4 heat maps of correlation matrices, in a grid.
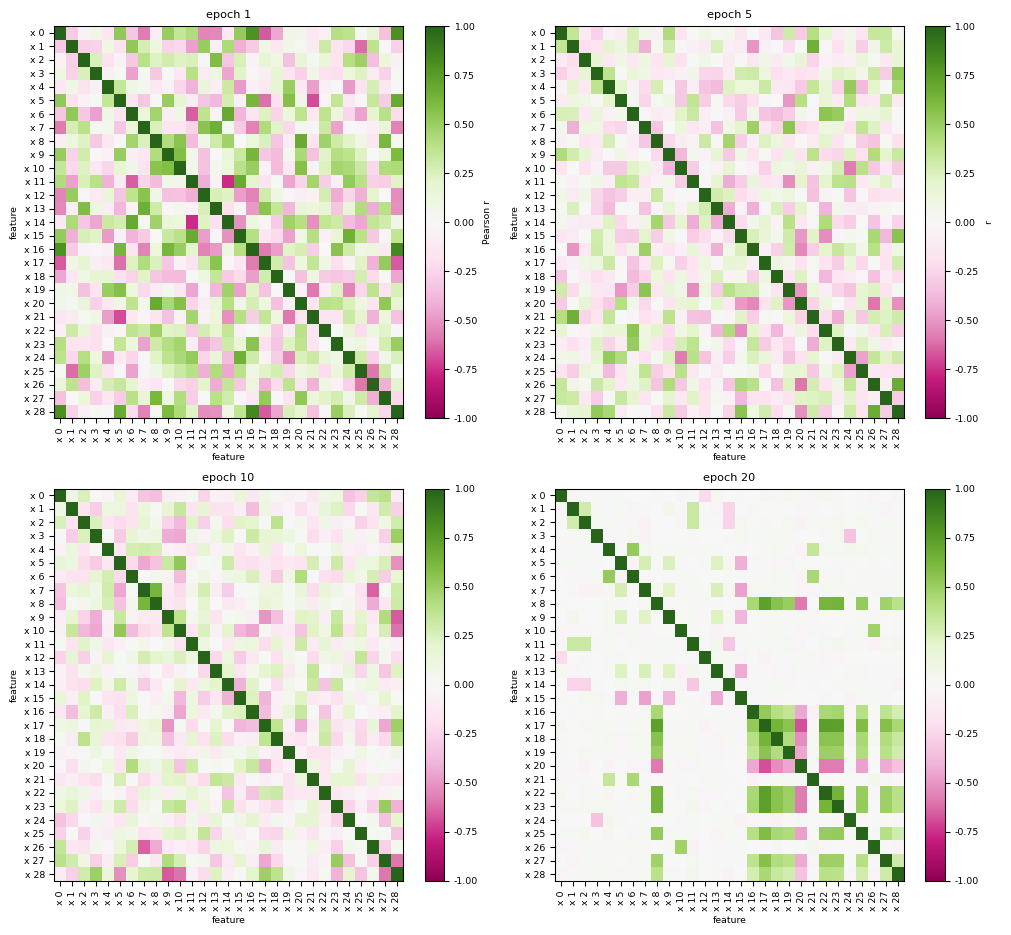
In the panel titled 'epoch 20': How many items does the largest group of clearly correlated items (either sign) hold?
11
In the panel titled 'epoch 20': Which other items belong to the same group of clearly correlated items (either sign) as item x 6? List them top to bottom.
x 4, x 21
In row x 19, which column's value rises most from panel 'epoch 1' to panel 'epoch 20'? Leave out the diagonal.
x 17
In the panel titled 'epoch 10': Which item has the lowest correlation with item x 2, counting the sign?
x 10
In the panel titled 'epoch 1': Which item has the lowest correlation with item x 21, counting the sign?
x 5
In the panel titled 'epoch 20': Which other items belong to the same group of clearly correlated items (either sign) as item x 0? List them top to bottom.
x 12
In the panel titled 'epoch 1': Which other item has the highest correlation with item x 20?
x 8
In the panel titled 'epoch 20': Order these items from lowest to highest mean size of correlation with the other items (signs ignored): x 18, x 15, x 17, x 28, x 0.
x 0, x 15, x 28, x 18, x 17
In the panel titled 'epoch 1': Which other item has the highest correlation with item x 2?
x 13
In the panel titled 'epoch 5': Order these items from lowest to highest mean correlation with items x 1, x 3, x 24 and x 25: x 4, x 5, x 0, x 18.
x 18, x 0, x 5, x 4
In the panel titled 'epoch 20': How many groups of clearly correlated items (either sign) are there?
7
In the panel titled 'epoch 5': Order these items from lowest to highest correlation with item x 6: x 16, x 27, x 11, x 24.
x 24, x 16, x 27, x 11
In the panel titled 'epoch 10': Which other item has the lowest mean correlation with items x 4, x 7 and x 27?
x 26
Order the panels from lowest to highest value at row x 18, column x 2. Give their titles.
epoch 5, epoch 20, epoch 1, epoch 10
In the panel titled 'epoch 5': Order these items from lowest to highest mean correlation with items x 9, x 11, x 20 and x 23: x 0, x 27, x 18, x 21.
x 21, x 18, x 0, x 27
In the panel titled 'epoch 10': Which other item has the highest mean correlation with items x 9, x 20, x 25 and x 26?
x 6
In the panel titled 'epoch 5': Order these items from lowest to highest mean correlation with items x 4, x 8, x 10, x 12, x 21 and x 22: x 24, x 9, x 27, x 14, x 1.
x 9, x 24, x 27, x 1, x 14
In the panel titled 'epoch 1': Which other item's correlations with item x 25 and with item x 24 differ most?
x 18
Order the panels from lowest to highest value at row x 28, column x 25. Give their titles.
epoch 10, epoch 5, epoch 1, epoch 20
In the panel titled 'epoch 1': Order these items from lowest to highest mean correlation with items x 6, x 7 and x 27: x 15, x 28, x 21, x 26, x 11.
x 11, x 28, x 15, x 26, x 21
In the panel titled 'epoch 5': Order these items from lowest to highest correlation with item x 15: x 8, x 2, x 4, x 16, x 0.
x 8, x 0, x 2, x 4, x 16
